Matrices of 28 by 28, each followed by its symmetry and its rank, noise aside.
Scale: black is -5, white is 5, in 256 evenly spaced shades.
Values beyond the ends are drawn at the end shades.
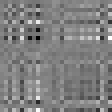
symmetric, rank one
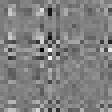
no symmetry, rank two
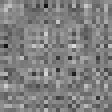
symmetric, rank three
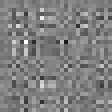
no symmetry, rank three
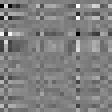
no symmetry, rank one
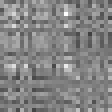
symmetric, rank two
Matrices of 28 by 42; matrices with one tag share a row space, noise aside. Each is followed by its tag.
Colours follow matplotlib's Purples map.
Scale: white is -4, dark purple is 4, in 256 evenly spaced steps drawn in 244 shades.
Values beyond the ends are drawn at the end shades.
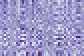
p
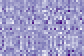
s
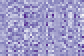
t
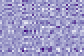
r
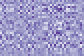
s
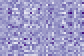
t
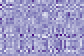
s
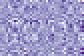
t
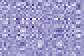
p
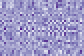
s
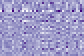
r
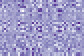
p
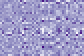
r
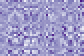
t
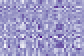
p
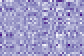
s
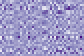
s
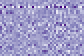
s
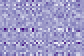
p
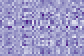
r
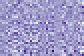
t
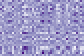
r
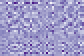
t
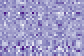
p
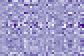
t
